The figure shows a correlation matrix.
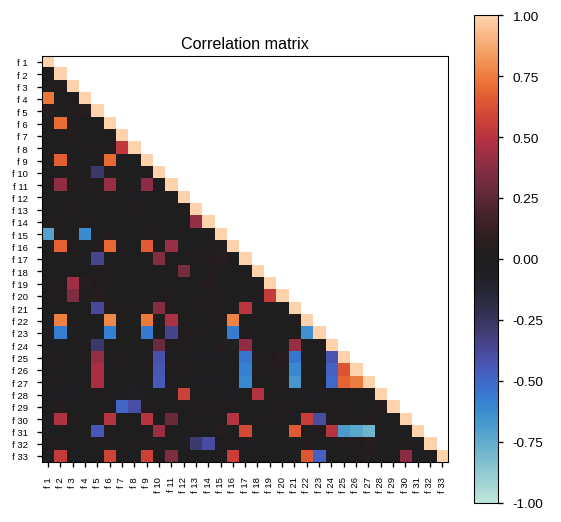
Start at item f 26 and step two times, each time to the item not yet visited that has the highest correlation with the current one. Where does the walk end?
f 25
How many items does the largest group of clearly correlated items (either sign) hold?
9
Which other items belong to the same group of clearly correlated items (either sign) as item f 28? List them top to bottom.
f 12, f 18
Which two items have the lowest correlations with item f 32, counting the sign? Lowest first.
f 14, f 13
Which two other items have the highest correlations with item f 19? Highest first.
f 20, f 3
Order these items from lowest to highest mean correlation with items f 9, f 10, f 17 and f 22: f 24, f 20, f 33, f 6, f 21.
f 20, f 24, f 21, f 33, f 6
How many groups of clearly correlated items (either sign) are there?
7
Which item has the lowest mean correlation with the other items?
f 23
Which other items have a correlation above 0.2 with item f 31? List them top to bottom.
f 10, f 17, f 21, f 24
